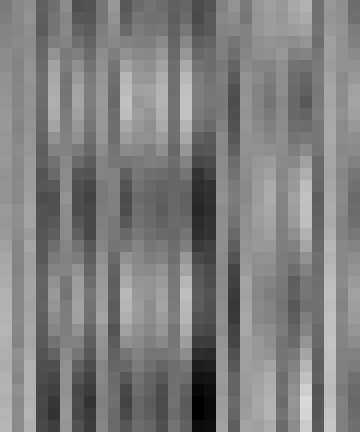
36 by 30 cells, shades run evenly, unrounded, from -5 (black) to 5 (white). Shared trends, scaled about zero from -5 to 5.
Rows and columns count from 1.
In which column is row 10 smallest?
20
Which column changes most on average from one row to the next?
11
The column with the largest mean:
28
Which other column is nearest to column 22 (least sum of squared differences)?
23
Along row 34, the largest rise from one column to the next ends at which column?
19
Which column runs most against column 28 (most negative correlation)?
24
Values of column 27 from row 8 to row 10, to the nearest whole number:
0 0 0
